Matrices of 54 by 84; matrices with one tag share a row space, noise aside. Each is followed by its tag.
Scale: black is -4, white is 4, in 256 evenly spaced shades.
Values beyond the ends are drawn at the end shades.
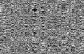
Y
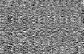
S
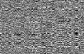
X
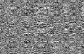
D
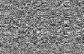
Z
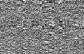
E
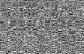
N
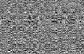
N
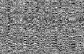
N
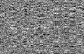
D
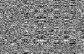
D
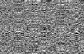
X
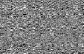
S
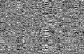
E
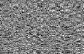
Z
